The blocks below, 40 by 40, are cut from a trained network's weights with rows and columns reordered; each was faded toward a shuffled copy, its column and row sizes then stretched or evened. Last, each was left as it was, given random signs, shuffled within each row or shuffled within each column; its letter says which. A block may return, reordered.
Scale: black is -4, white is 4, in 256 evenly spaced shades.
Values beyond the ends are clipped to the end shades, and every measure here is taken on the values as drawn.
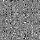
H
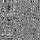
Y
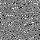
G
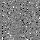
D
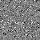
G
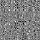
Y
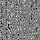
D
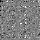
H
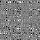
Y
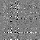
H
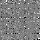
H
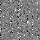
D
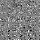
H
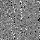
D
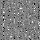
D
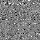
G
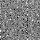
D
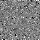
G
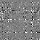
H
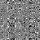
Y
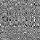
Y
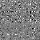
H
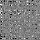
H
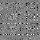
H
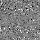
G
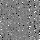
D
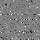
G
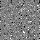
D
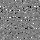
G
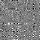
Y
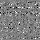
G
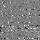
G
